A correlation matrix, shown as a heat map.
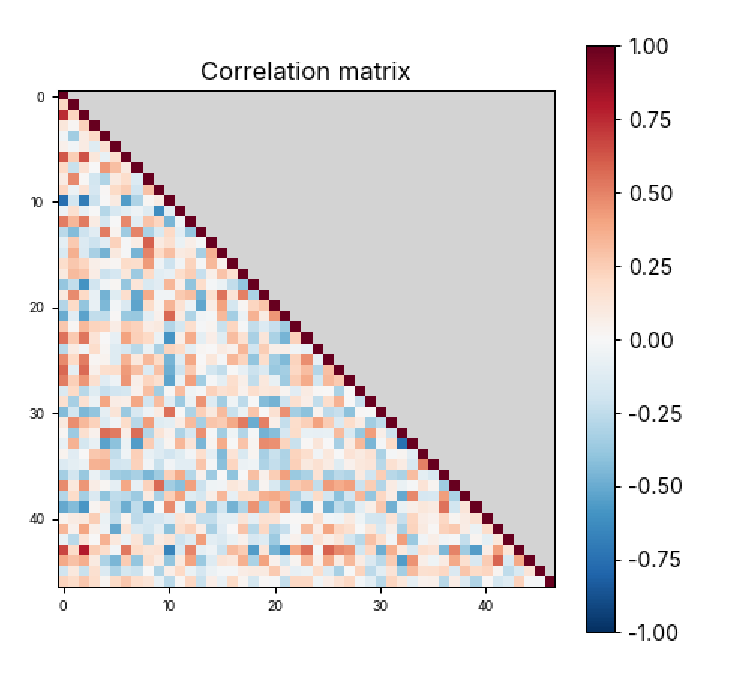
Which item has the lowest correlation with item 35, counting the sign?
15
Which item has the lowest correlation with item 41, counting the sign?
5
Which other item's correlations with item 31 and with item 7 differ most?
19
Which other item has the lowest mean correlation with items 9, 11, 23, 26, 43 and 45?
10
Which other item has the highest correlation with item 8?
14
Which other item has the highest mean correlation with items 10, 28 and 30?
21
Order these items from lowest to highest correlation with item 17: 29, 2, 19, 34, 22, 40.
29, 34, 22, 40, 2, 19
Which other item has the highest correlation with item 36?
39
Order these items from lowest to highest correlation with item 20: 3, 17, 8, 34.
34, 3, 17, 8
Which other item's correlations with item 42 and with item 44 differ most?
32
